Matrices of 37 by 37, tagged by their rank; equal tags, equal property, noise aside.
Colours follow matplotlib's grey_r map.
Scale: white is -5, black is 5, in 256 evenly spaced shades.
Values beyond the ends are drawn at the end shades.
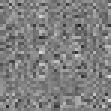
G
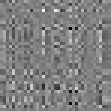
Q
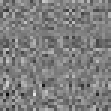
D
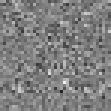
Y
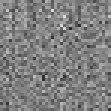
Y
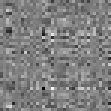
D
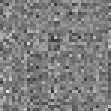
Y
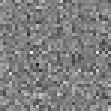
Y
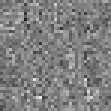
Y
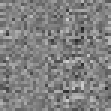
G
